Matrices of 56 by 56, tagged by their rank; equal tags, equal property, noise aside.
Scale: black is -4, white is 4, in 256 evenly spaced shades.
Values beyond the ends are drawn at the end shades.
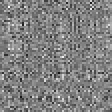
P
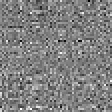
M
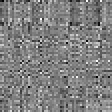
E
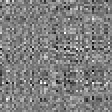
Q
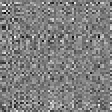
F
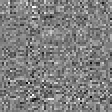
P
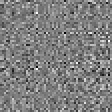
M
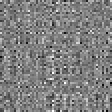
F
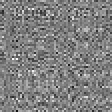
P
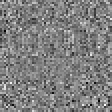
P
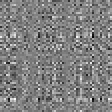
F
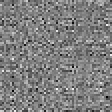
P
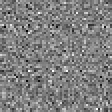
P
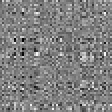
F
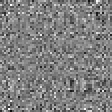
P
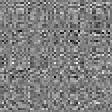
E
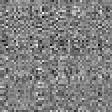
M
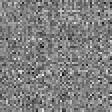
P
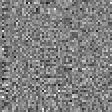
E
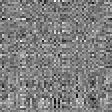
E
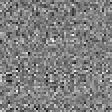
P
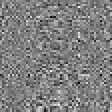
M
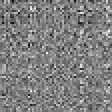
M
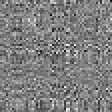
E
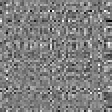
F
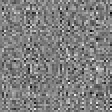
E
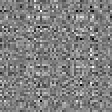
E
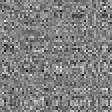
E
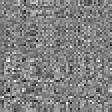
M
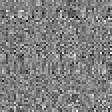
M
